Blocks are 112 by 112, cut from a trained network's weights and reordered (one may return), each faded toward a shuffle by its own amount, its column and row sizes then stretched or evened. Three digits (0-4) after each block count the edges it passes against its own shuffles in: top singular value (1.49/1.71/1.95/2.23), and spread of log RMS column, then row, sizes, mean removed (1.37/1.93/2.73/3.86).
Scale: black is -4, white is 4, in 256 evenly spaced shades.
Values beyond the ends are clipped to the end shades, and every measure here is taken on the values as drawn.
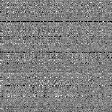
4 2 3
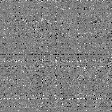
1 2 3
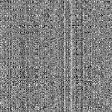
4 2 3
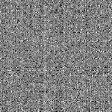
2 0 3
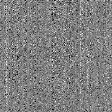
1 3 1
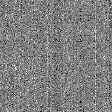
1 2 1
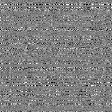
4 0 4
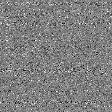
0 0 3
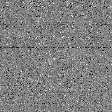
0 1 2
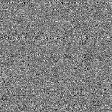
2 0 3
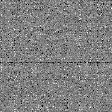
1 2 1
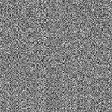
3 2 0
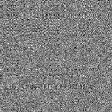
4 1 2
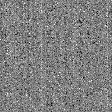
0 1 1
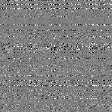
4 2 4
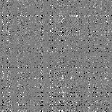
0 3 3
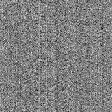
2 0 0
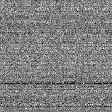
4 0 2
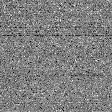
1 0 1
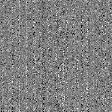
1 3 1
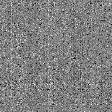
0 1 2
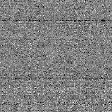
2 2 2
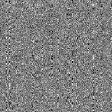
4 3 0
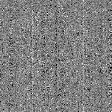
1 2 1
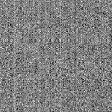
2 1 2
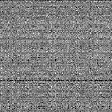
4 2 2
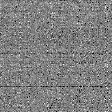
2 2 1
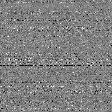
2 0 3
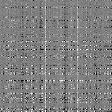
4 3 4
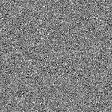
0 0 1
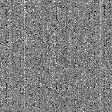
1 2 1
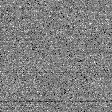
1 0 0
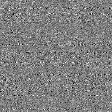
0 0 3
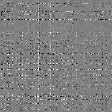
2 3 4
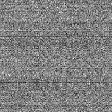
3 1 1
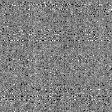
1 0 3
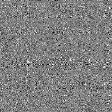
2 2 3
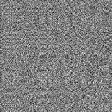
4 0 1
